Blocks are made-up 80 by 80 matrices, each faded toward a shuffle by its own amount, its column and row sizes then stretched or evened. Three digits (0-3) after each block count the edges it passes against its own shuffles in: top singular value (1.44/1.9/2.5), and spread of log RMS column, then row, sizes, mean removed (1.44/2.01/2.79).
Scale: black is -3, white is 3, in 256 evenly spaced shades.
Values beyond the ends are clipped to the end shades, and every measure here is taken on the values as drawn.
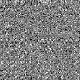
2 1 1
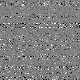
1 0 3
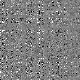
0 3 2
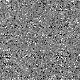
0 1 2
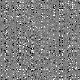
2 3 1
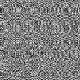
3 1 1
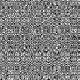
3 0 0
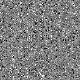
0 2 1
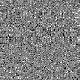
2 0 1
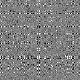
3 2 3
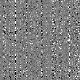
2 3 1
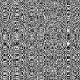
3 3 2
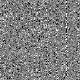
2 2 0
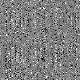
2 2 0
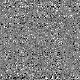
1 2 2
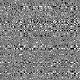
3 1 3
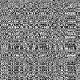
3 0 3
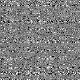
1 1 3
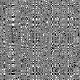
3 3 1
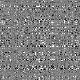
2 2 3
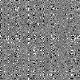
2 3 2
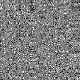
2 1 0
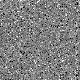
1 1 0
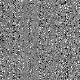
0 3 0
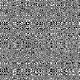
3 2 3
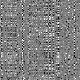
3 3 0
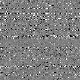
2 1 3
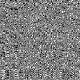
2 1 1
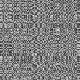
3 1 0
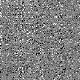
1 2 1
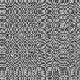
3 1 0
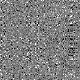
2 2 1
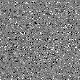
1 0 2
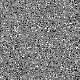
0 1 2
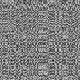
3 0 1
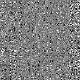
0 3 2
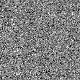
0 0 1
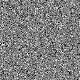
0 1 0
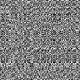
3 0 2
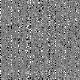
1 3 1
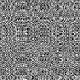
3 1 1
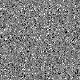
1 1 1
